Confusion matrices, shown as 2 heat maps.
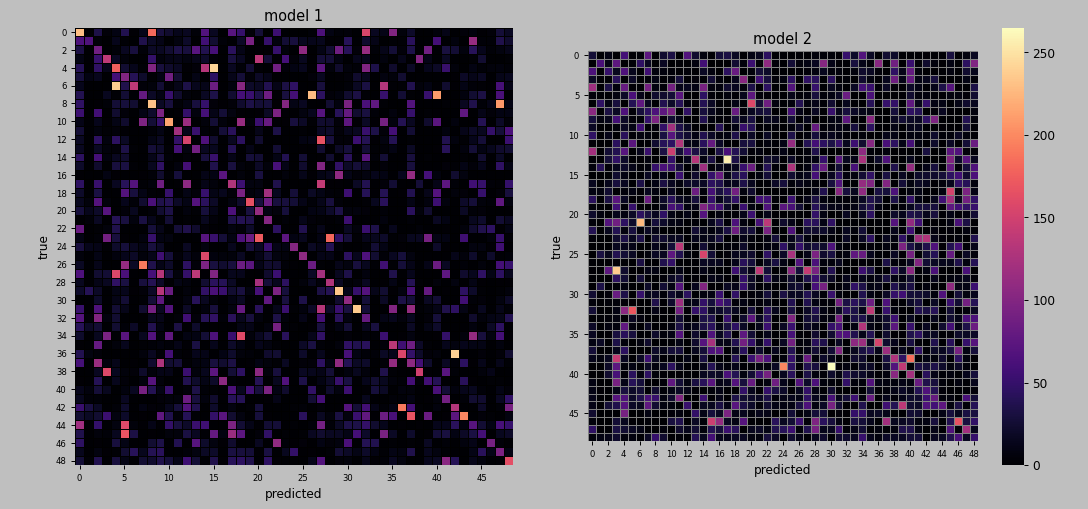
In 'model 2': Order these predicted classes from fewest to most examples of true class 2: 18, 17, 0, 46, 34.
46, 34, 17, 0, 18
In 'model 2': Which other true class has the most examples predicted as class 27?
38
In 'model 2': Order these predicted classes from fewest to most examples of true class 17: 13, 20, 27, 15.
27, 20, 15, 13
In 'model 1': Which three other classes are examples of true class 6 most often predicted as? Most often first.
4, 34, 18
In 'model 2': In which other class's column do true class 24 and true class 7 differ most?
11
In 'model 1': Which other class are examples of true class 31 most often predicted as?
27
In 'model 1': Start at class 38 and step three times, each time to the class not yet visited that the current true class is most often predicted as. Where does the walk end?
17
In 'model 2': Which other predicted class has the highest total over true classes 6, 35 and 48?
20
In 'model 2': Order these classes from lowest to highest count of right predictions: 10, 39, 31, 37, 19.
19, 10, 31, 37, 39
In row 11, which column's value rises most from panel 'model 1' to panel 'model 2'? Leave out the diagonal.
25
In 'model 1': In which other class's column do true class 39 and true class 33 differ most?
16
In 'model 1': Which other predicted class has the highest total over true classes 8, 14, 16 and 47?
37
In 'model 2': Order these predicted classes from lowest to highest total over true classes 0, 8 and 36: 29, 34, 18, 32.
29, 18, 32, 34
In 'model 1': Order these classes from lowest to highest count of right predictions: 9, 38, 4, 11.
9, 11, 38, 4
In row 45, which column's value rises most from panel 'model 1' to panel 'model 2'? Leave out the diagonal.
4
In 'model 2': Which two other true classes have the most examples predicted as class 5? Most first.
32, 11
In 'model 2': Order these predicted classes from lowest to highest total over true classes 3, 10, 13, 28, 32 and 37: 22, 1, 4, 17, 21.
1, 21, 22, 4, 17
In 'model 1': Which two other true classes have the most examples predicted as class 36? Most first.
42, 35
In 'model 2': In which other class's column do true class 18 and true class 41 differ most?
45
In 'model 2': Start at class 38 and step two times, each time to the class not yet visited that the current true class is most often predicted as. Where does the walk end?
22
